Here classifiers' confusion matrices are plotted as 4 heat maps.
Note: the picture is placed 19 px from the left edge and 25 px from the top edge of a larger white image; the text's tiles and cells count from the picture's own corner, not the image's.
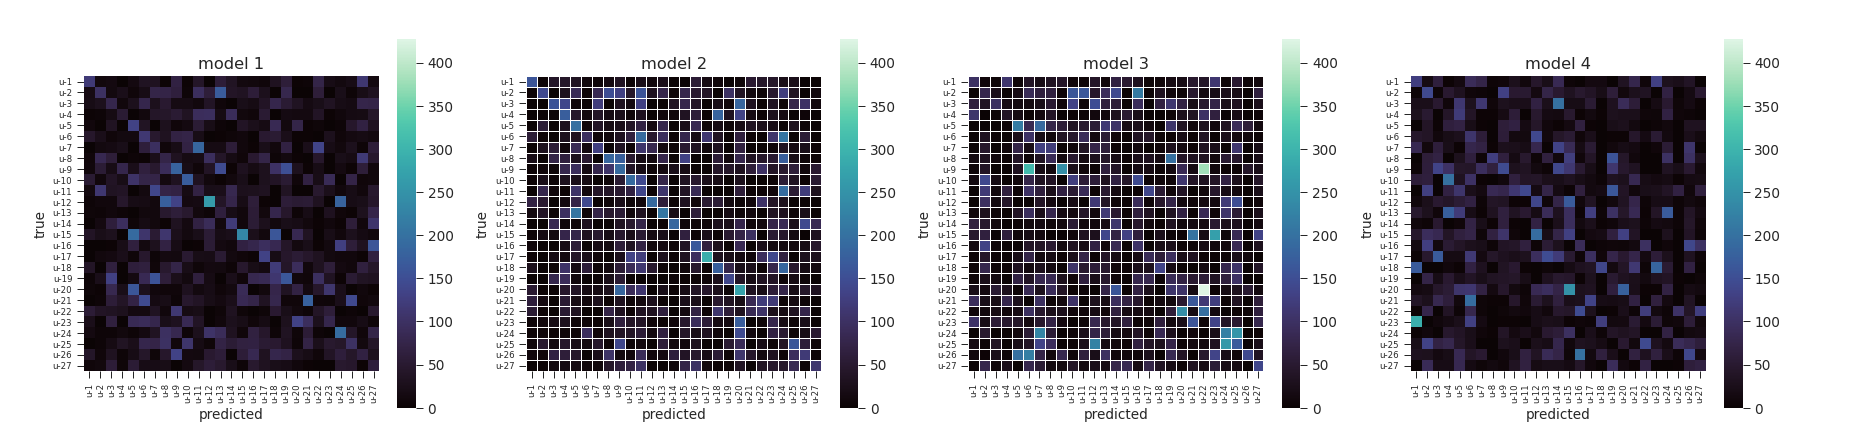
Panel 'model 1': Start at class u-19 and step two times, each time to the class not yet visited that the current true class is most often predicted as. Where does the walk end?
u-11
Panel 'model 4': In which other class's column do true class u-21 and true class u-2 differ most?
u-6
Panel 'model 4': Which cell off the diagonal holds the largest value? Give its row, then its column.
u-23, u-1
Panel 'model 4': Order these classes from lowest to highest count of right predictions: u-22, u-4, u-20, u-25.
u-4, u-25, u-22, u-20
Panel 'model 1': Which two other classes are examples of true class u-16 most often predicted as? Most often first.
u-27, u-24
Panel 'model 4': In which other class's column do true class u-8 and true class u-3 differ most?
u-14
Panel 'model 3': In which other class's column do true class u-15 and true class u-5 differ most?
u-23
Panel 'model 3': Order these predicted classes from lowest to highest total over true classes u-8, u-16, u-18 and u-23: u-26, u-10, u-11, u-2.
u-26, u-11, u-10, u-2
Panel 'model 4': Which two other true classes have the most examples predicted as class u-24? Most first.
u-13, u-8
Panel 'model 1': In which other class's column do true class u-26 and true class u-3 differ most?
u-9
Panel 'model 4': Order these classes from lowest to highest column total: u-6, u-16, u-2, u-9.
u-16, u-9, u-2, u-6
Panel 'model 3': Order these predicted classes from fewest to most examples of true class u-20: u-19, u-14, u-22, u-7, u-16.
u-7, u-16, u-19, u-14, u-22
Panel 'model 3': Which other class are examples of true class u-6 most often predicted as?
u-11
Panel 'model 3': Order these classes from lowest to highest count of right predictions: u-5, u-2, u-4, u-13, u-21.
u-4, u-2, u-13, u-21, u-5
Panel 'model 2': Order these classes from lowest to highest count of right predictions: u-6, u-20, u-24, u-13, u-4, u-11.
u-24, u-6, u-11, u-4, u-13, u-20
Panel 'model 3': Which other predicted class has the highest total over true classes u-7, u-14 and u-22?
u-20
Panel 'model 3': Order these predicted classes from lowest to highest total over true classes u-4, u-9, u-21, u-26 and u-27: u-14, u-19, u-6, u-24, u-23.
u-24, u-19, u-14, u-23, u-6
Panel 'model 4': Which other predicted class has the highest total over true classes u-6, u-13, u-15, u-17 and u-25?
u-12
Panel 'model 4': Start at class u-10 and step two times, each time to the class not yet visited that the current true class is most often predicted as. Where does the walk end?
u-5
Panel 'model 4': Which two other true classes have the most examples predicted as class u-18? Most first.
u-23, u-26
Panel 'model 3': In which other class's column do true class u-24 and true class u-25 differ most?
u-12
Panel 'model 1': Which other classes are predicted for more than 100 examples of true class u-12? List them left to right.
u-8, u-9, u-24
